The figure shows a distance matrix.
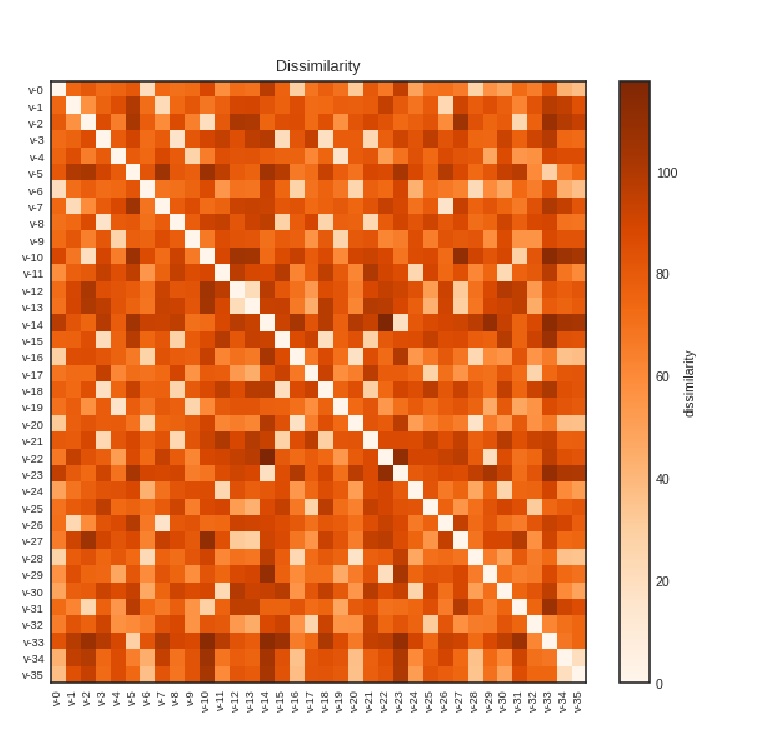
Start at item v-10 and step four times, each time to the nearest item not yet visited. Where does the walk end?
v-4
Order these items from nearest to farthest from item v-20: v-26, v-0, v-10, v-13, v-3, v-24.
v-0, v-24, v-13, v-26, v-3, v-10
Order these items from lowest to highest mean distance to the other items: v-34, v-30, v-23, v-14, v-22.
v-34, v-30, v-22, v-23, v-14
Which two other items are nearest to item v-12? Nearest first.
v-13, v-27
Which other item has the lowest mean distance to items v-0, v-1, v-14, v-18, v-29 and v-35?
v-6
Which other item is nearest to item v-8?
v-3
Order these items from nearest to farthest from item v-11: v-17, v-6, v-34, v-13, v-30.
v-30, v-6, v-34, v-17, v-13
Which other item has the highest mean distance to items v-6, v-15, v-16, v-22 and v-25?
v-14
